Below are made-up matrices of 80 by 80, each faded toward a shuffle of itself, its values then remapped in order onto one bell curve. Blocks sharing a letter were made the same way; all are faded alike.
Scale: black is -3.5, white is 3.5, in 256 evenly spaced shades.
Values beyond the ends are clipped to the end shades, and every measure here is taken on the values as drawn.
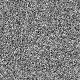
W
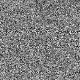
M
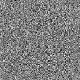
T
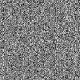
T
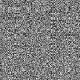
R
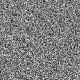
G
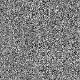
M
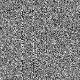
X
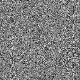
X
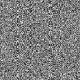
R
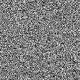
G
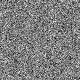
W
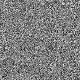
X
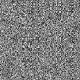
R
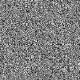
M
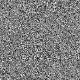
M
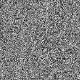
X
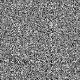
M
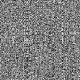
R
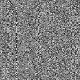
R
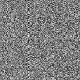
T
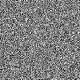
G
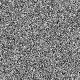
W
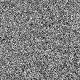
W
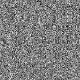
R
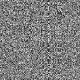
R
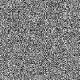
T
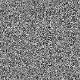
X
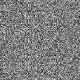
T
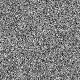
W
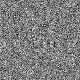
G
